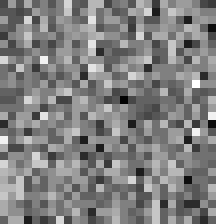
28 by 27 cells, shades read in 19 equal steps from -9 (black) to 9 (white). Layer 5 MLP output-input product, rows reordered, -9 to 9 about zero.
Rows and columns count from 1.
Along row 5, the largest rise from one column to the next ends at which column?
18
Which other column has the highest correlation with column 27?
1
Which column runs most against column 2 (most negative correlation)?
12
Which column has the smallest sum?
26
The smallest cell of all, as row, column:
13, 16
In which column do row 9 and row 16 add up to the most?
3
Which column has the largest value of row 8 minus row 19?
6
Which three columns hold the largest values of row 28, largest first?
8, 20, 15
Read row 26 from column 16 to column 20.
0 0 -4 -1 5
